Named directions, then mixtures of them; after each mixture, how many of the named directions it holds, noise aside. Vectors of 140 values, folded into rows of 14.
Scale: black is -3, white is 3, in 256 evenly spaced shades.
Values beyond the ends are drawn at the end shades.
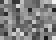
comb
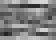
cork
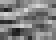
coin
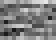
three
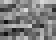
three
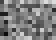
two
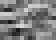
one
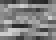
two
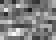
three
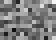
two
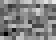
three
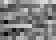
three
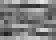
one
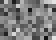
one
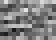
three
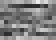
one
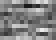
one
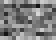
two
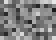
two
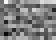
three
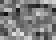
three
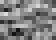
two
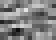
one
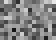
two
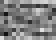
two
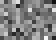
one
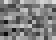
three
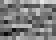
three
